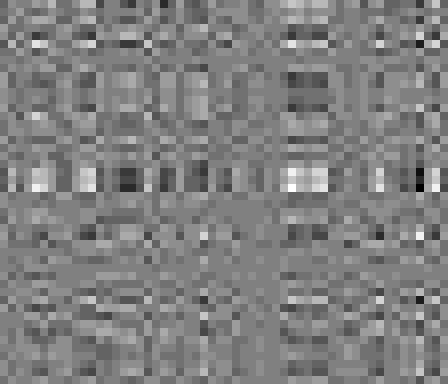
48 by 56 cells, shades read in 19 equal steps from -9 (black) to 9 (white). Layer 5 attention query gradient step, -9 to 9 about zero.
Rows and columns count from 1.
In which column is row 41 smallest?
53
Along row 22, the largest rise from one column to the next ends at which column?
54
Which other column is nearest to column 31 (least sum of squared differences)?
34
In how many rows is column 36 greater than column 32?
23
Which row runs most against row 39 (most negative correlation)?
28
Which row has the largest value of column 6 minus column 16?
24
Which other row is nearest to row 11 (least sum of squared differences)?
14
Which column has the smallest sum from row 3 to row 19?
20
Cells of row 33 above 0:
18
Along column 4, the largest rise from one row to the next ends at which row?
40
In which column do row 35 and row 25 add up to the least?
37
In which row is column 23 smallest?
30
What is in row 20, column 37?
-2
